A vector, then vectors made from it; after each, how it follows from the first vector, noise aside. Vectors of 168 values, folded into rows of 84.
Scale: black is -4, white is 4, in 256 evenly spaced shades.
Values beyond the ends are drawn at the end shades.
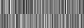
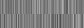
reversed, shrunk.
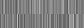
reversed, shrunk.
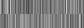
shrunk.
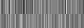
shrunk.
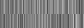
reversed, shrunk.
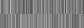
shrunk.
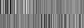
negated, partly zeroed.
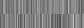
reversed, shrunk.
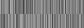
shrunk.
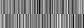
reversed, negated.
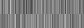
shrunk.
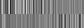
negated, partly zeroed.
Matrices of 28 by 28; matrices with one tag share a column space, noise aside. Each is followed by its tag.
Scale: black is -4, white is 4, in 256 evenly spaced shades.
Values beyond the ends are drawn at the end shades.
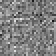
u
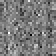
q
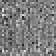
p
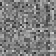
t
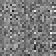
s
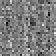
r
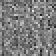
p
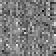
q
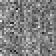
t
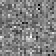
t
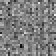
q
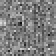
r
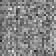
p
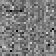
s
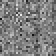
u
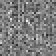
u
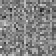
p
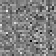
s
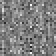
t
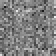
p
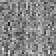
q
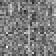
q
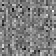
p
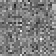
t
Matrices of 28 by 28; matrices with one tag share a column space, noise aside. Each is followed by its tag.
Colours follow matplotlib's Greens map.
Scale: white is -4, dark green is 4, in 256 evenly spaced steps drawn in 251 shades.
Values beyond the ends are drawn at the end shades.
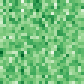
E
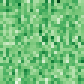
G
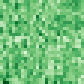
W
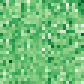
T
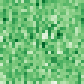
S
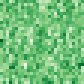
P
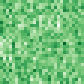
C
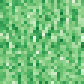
S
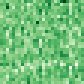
P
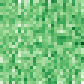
G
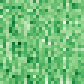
C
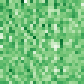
T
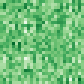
C
